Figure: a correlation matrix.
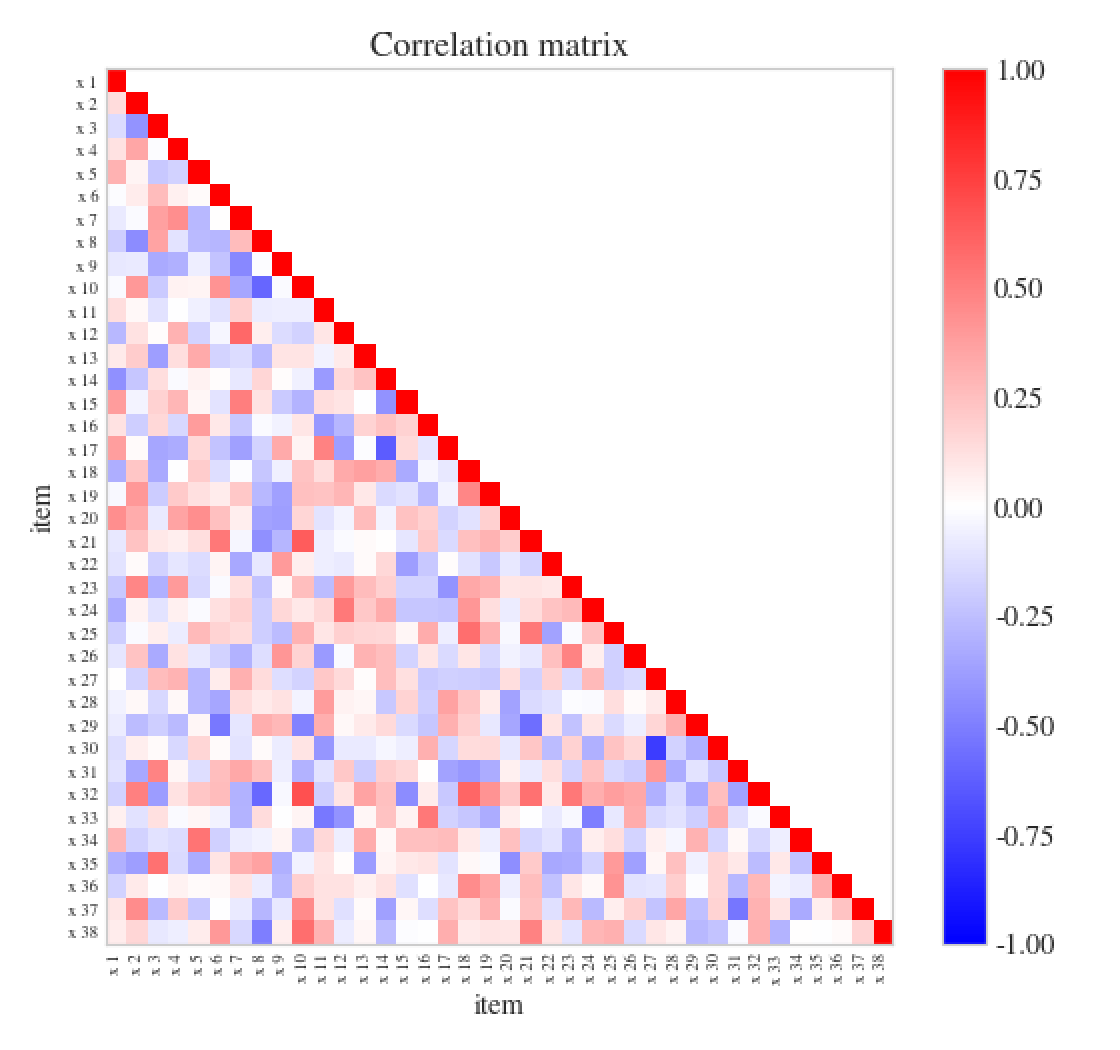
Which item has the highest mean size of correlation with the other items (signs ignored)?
x 32
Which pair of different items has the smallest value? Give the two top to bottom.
x 27, x 30
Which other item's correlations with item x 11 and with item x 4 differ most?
x 17
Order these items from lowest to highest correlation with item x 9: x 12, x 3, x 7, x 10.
x 7, x 3, x 12, x 10
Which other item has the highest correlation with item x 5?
x 34
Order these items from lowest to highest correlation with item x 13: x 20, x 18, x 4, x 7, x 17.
x 7, x 17, x 4, x 20, x 18
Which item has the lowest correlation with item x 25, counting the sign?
x 22
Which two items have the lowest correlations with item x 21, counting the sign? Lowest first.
x 29, x 8
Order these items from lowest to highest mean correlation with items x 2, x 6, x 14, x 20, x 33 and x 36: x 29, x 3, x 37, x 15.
x 29, x 15, x 3, x 37
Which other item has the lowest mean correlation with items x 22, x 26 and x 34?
x 35
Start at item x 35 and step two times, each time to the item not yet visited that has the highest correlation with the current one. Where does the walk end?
x 31
